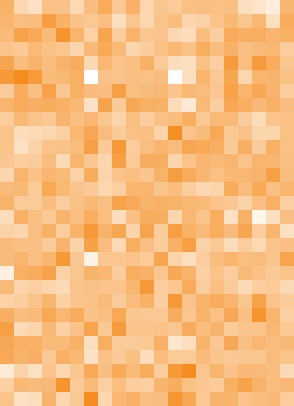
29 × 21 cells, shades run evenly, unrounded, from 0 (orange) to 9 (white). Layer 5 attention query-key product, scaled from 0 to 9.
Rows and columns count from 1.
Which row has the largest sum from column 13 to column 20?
1
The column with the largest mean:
21
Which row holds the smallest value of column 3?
6
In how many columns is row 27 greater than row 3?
15
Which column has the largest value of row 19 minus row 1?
7
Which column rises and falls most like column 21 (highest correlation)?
5
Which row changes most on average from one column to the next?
16
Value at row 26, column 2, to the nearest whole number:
3
